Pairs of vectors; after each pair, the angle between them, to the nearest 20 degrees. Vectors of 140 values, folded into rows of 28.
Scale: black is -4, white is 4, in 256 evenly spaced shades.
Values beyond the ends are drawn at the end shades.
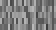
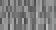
160 degrees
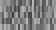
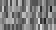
100 degrees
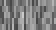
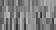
40 degrees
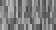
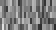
40 degrees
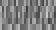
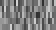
40 degrees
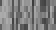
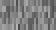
100 degrees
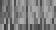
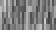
120 degrees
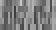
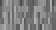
160 degrees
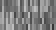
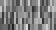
140 degrees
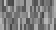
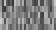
40 degrees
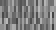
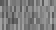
40 degrees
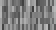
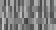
100 degrees
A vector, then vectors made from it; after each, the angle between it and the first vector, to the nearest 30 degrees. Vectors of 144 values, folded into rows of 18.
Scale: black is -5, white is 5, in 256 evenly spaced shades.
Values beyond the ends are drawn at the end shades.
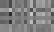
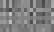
150 degrees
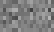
60 degrees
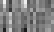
120 degrees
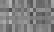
150 degrees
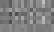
30 degrees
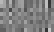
120 degrees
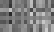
30 degrees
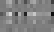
90 degrees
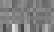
120 degrees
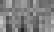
120 degrees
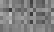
150 degrees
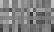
150 degrees
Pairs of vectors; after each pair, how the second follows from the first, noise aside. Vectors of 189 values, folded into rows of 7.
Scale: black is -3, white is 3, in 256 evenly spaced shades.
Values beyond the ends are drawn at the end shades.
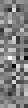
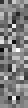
reversed.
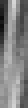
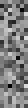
shuffled.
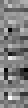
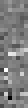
negated, partly zeroed.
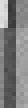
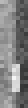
wrapped around.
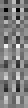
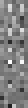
reversed, partly zeroed.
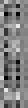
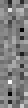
reversed, partly zeroed.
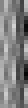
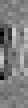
reversed, partly zeroed.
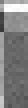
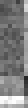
reversed.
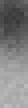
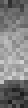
wrapped around.
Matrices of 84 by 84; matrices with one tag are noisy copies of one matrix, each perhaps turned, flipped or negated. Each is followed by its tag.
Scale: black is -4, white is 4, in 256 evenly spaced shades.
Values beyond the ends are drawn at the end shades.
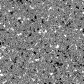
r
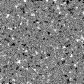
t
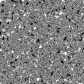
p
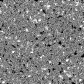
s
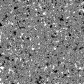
t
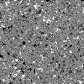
s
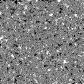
t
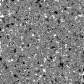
t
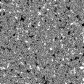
t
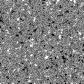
r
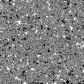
t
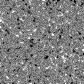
r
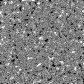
p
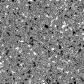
r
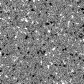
r
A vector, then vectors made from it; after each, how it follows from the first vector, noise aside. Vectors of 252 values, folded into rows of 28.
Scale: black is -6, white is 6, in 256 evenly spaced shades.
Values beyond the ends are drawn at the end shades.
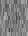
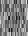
scaled up.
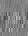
negated, partly zeroed.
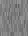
reversed, shrunk.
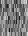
scaled up.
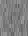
reversed, shrunk.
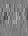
negated, partly zeroed.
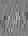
negated, partly zeroed.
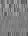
negated, partly zeroed.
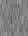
reversed, shrunk.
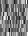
scaled up.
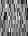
negated, scaled up.
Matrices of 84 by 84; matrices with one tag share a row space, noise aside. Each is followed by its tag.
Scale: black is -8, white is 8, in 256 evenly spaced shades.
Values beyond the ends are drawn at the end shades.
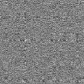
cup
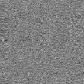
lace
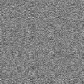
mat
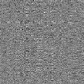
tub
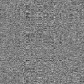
tub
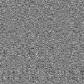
mat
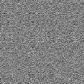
mat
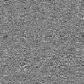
cup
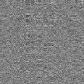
tub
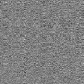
cup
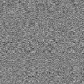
mat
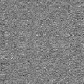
lace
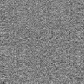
lace
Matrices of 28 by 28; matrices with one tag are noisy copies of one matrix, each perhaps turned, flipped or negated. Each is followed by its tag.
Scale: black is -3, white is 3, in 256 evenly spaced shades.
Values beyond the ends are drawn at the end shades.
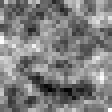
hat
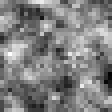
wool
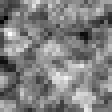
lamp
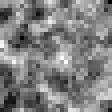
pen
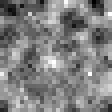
pen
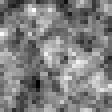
lamp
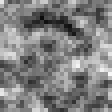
hat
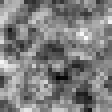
lamp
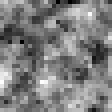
wool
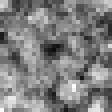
pen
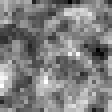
wool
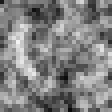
hat
